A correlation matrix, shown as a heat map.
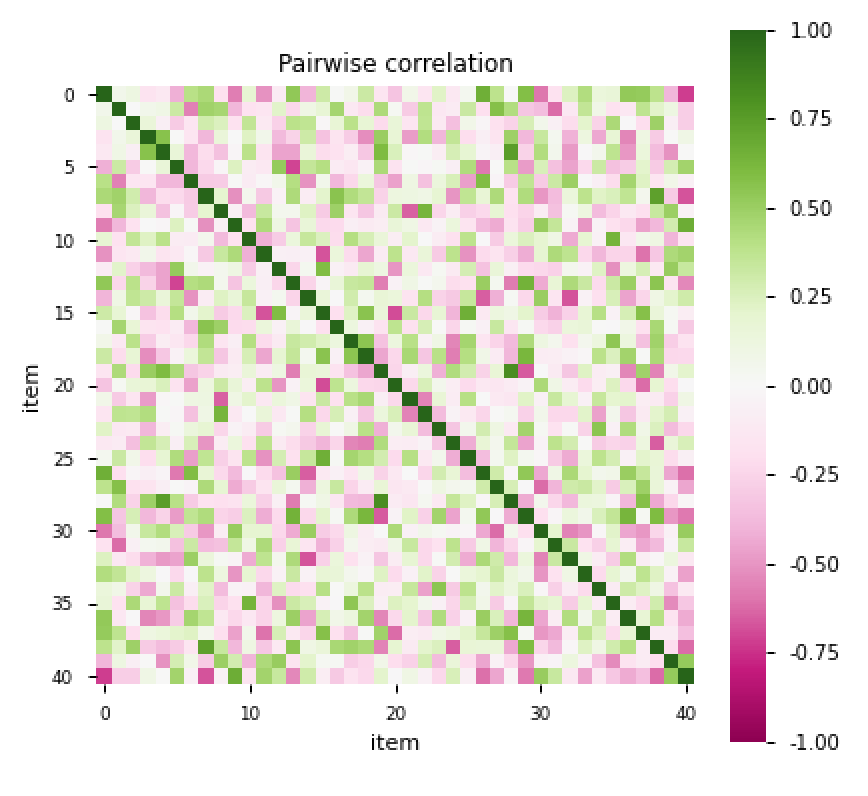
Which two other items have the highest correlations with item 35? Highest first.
10, 17
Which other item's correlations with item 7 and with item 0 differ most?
6
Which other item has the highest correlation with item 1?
27
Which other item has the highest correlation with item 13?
29
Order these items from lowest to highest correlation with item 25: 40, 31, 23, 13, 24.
24, 31, 13, 40, 23
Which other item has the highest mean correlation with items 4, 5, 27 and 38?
1
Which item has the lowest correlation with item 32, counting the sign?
14
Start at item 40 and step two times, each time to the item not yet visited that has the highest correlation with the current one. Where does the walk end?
30
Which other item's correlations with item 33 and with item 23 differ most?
34
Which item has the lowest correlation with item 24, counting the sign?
38
